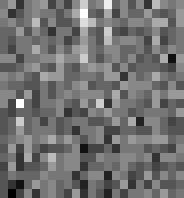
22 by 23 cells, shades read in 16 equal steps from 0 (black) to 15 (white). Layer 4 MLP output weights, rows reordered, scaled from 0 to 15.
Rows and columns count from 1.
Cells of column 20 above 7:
12
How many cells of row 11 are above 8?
5
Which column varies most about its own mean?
11
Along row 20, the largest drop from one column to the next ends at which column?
14
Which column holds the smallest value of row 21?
3
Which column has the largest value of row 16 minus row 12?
21
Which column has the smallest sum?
22
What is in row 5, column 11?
9
